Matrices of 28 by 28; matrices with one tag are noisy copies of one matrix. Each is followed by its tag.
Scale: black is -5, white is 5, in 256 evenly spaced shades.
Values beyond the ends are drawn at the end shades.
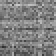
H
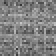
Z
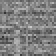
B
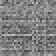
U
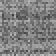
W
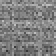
H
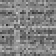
B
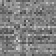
B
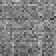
H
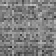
H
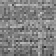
H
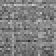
H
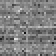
B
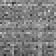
H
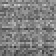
H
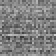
U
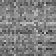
Z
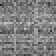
Z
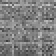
H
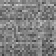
H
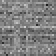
B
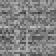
B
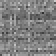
W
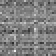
Z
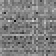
U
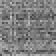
W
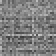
U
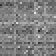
Z
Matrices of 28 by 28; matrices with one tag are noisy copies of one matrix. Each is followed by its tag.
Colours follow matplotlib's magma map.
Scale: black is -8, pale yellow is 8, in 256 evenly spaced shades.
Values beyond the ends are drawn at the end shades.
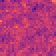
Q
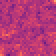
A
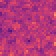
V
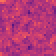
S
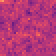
S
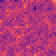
Q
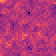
S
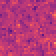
V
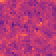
S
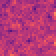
V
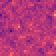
V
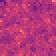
Q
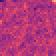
Q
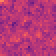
S
